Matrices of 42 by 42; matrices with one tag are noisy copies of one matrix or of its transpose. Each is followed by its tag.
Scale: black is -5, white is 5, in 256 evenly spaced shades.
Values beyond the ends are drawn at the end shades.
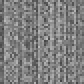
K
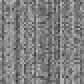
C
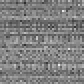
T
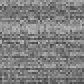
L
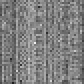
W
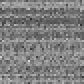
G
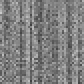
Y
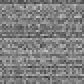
K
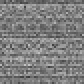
K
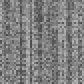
Y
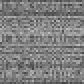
W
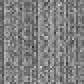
K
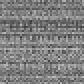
T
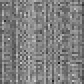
W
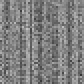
Y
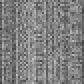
W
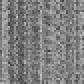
G
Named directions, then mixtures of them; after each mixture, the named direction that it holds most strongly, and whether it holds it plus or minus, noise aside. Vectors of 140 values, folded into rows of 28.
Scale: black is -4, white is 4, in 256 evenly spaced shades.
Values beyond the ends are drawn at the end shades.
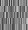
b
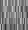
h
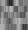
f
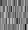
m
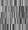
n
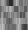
f, plus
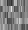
f, plus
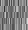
b, plus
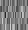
b, minus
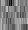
f, plus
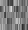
f, plus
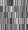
m, minus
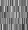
b, minus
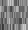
f, minus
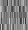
h, minus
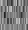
m, minus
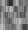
f, plus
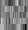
f, plus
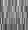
h, plus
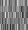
h, plus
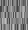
b, minus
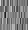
b, minus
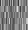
b, plus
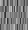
m, minus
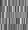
h, plus
